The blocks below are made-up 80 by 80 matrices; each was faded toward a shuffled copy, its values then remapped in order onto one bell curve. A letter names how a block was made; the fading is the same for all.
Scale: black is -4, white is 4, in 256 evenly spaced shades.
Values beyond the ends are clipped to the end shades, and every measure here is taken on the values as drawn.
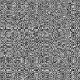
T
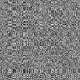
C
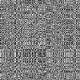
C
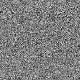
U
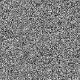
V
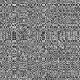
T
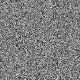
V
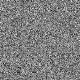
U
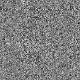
V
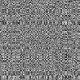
C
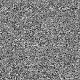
U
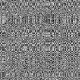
C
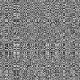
C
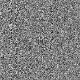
V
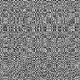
C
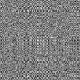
C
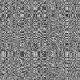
C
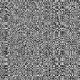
T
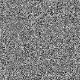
V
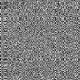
T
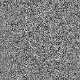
V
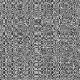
T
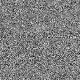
U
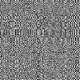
T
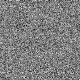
U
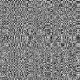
T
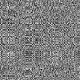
T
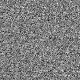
U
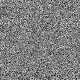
U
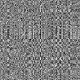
T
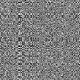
T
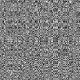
T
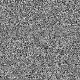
U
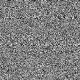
U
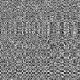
C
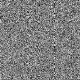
V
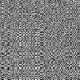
C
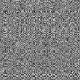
T
